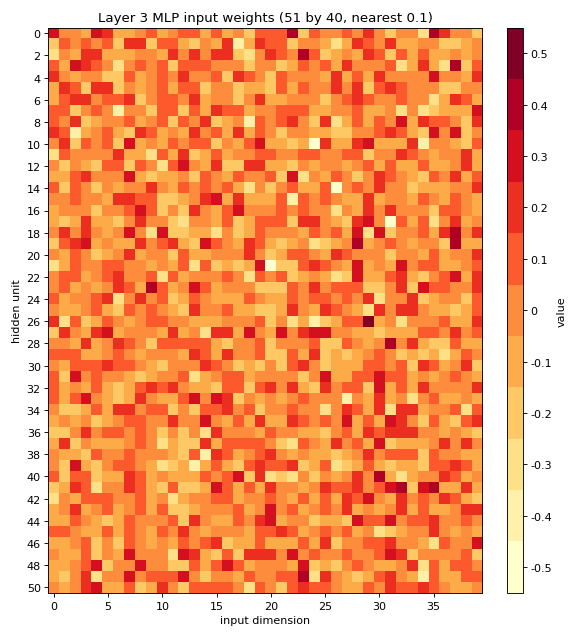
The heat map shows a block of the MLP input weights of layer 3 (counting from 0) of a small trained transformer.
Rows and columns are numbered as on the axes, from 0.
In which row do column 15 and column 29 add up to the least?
18
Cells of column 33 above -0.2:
45
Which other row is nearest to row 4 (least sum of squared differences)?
20
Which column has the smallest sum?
26
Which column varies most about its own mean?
31
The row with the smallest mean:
39
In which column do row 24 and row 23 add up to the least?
30
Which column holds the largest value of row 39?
2
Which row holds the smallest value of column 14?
38
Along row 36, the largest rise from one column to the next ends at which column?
15
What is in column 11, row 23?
-0.1
